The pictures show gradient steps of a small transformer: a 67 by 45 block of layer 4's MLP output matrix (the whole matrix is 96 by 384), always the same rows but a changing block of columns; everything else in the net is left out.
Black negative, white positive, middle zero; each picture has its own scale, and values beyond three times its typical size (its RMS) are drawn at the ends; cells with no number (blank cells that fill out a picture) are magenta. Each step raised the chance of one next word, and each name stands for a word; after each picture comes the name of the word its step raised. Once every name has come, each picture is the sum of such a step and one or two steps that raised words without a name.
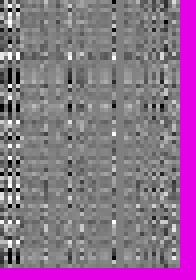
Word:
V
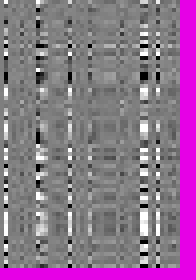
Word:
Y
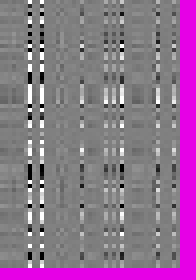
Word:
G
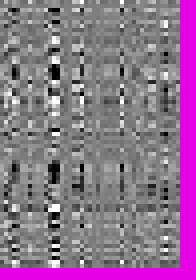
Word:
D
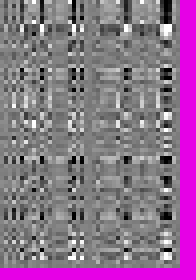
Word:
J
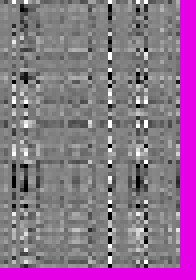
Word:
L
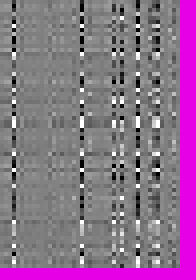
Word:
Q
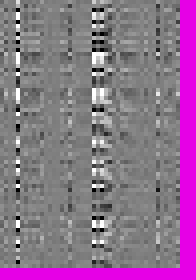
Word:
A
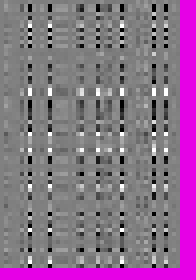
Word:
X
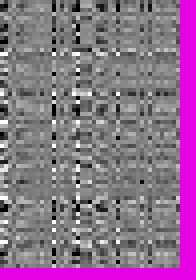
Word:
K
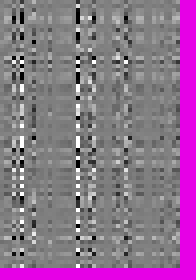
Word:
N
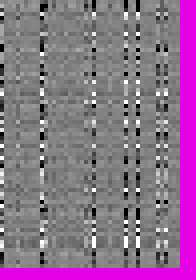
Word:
K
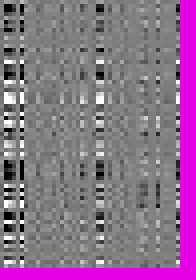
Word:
D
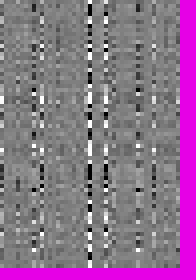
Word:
G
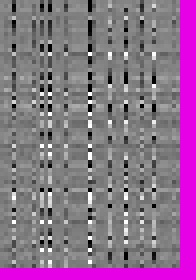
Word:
V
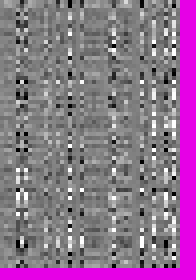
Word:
Y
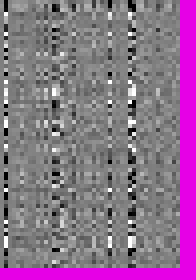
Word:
X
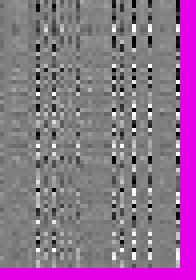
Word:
J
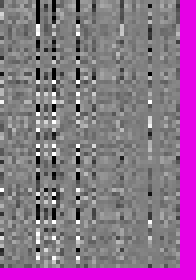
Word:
J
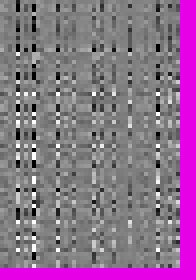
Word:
K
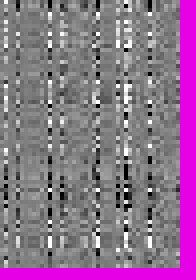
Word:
G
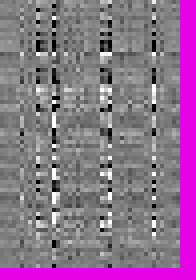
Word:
A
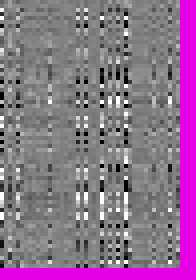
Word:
D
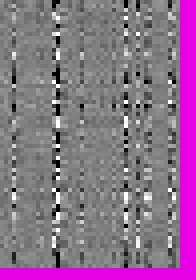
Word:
V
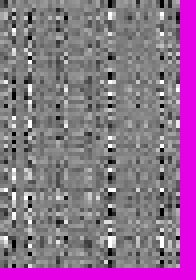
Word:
N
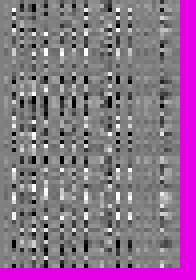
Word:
X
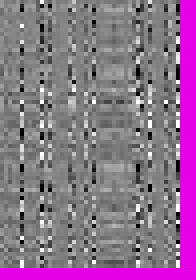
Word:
D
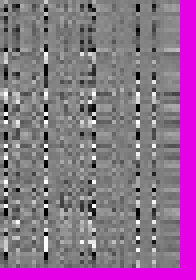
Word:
K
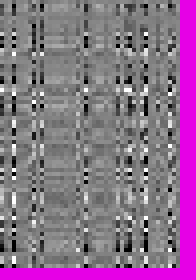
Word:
X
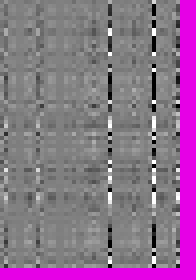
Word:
L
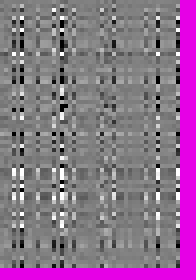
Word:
A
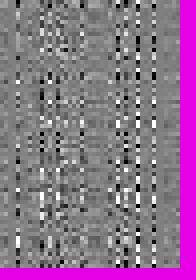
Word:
L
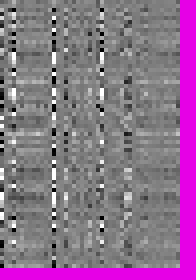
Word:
A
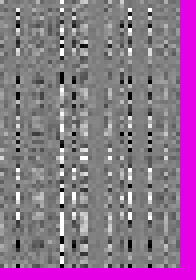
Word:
Y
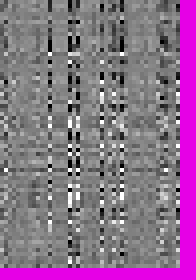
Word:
Q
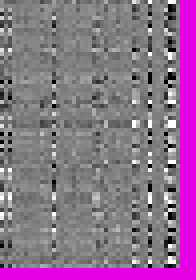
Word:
L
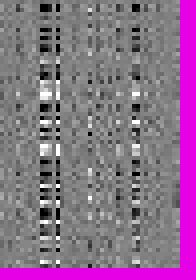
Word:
X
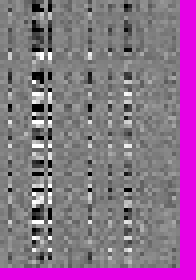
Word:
V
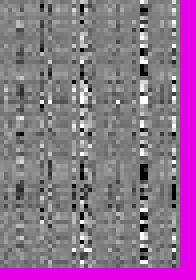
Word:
D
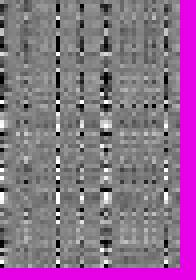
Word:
L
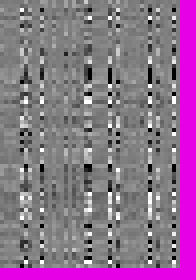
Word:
D
